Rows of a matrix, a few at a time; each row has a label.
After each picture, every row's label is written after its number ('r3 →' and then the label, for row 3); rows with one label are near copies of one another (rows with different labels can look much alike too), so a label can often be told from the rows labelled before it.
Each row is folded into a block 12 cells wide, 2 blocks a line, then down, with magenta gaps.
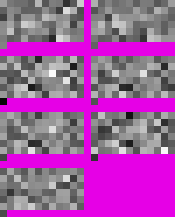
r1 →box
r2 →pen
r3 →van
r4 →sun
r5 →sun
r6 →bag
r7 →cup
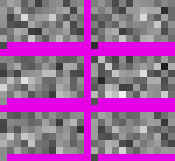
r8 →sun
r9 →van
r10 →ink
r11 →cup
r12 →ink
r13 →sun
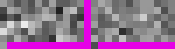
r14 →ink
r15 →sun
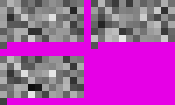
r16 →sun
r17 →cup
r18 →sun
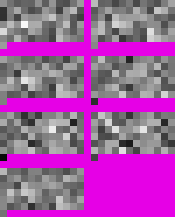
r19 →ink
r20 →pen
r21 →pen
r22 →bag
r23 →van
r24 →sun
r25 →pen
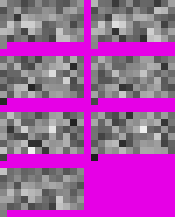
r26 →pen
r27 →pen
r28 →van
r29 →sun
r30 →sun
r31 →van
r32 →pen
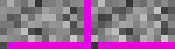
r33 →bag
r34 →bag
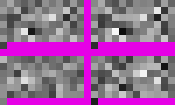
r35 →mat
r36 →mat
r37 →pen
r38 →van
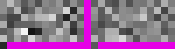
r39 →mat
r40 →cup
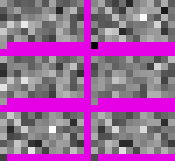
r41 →ink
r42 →van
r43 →ink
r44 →box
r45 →sun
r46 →sun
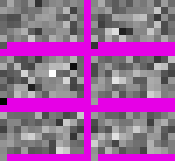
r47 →bag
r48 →mat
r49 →van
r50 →box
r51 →box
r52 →ink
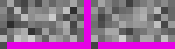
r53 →cup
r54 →bag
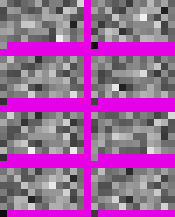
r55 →box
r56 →van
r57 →bag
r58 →mat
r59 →bag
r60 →box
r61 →van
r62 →bag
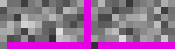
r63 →pen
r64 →bag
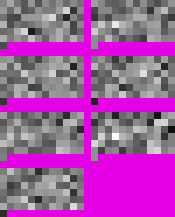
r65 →mat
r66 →ink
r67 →van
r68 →van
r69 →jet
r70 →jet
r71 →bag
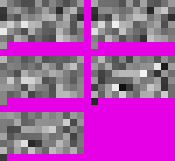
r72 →ink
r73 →ink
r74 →pen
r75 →mat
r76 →mat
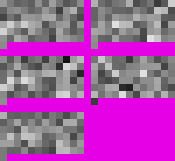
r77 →ink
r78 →box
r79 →jet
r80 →sun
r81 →pen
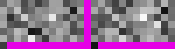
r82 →sun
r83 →van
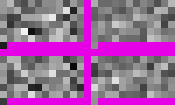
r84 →mat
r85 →box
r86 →sun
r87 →ink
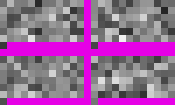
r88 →bag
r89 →sun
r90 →cup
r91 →pen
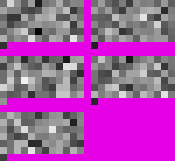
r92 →bag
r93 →van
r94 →jet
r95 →bag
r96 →sun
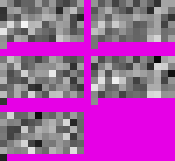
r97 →ink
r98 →jet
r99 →sun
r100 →jet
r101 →bag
